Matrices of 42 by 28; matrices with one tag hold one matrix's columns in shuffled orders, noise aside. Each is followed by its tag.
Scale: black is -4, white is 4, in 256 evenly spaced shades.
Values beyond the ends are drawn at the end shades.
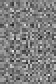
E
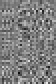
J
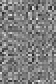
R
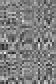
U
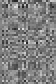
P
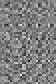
E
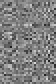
E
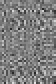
J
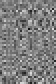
J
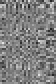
P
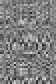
U
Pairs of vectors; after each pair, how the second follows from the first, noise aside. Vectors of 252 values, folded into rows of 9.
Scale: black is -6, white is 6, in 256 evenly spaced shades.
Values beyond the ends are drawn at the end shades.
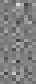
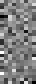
wrapped around, negated, scaled up.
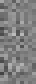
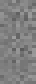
reversed, negated, shrunk.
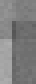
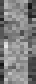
wrapped around, negated, scaled up.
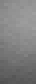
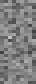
shuffled.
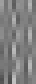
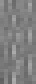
shrunk.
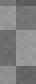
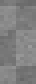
shrunk.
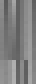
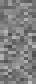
shuffled.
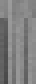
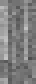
wrapped around, negated.
